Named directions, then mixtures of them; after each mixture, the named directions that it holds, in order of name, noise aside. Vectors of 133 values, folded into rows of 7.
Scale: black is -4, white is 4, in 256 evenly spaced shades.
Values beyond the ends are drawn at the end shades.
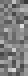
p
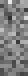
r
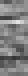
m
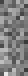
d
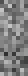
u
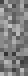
u.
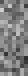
u.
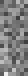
d.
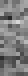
m, r.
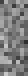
d, u.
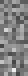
d, p.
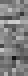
d, m.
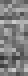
m, p.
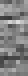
m.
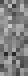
p, u.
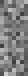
d, r.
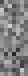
u.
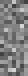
p.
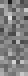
r.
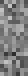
p, u.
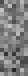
u.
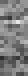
m, r.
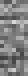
m, p.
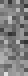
d, r.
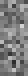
p, r.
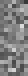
p.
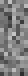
r, u.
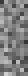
d, u.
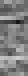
m.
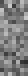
r, u.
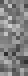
u.
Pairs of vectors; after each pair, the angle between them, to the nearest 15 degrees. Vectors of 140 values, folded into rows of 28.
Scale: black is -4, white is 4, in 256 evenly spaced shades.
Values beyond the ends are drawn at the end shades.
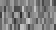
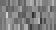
90 degrees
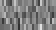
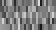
165 degrees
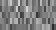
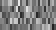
15 degrees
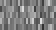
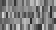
105 degrees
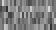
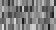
105 degrees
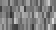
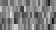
165 degrees
